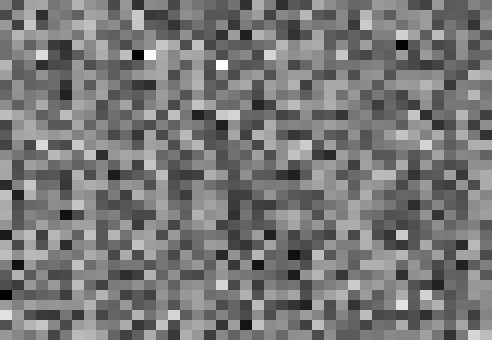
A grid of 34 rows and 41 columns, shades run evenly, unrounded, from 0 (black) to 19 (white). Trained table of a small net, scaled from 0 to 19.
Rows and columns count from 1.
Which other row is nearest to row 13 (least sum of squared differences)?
19
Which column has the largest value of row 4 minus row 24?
23
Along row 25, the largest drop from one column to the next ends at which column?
6
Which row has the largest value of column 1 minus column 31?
26
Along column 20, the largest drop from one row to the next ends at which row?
27
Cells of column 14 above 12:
7
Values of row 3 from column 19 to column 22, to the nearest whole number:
10 4 9 7
